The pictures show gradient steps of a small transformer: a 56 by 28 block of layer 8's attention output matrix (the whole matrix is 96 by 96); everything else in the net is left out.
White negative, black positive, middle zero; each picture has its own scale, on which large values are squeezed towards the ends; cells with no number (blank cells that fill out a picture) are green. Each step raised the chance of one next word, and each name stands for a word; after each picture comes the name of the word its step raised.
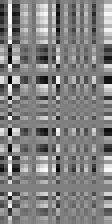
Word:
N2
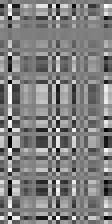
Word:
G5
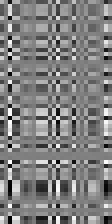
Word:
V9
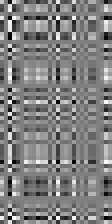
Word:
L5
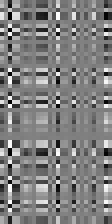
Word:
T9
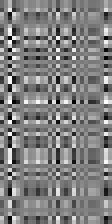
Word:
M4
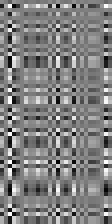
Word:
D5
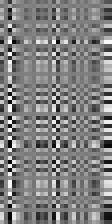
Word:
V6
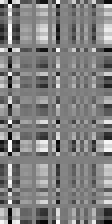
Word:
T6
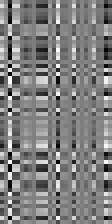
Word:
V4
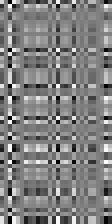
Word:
T6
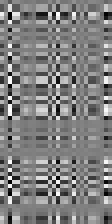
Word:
T9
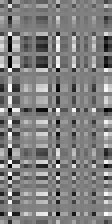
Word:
D5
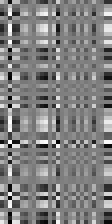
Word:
V9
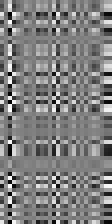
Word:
T9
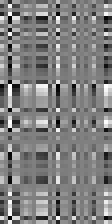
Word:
G5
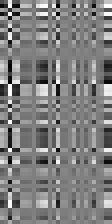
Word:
G5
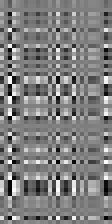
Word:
V4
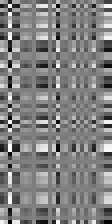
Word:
T6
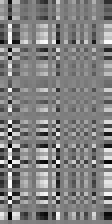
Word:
V6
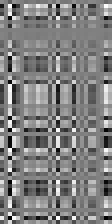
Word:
G5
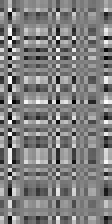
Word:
M4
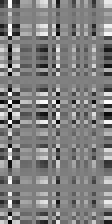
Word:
M4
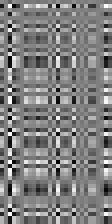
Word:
D5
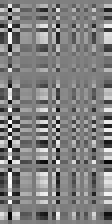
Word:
V6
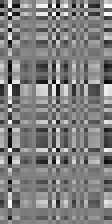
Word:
G5
